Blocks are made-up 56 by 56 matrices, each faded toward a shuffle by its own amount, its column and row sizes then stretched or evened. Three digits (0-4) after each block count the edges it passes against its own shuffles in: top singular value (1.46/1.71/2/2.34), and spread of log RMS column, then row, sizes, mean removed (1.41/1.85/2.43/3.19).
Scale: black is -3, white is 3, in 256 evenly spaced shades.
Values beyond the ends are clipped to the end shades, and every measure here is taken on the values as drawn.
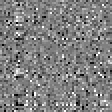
3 1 2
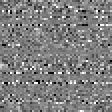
3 0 4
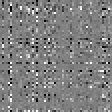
3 4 3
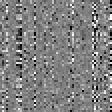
4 4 0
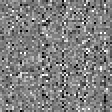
2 3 0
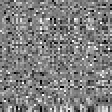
4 1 2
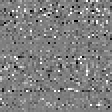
1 0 3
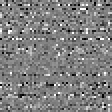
1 1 4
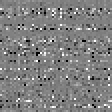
0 2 4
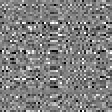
4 0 4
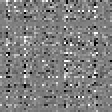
1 3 4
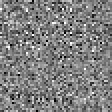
2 2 1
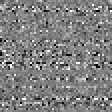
2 0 4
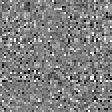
2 1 1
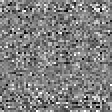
2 0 3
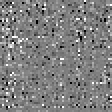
0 3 2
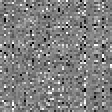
3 3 0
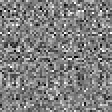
3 1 2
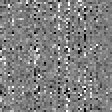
0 4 1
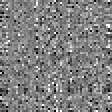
3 3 0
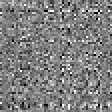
3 3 2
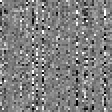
3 4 0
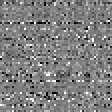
2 1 4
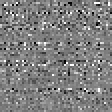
1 1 4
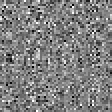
2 2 1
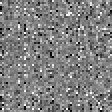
0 3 2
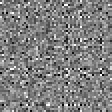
3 2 2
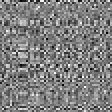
4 0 3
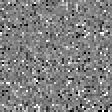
0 2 2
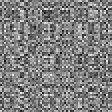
4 2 1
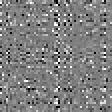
4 3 3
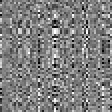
4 4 0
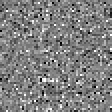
0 0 1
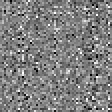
3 2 0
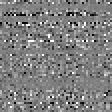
0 1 4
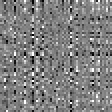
4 4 1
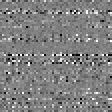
3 1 4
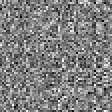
3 1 0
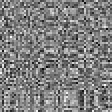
4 2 1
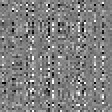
4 4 2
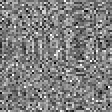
3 0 0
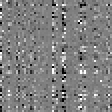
4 4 2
